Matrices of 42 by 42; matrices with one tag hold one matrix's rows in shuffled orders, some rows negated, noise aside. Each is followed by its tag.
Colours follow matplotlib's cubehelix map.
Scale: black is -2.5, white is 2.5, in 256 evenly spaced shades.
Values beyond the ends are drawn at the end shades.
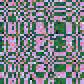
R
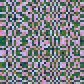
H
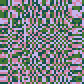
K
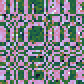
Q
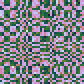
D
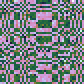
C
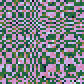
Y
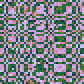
R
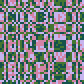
R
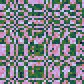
Q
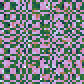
D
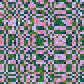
R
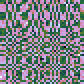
H
